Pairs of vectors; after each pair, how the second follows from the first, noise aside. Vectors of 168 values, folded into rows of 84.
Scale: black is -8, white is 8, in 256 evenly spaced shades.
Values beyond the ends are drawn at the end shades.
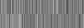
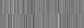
wrapped around, partly zeroed.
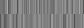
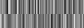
negated, scaled up.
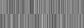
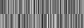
negated, scaled up.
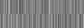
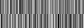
scaled up.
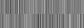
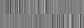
partly zeroed.
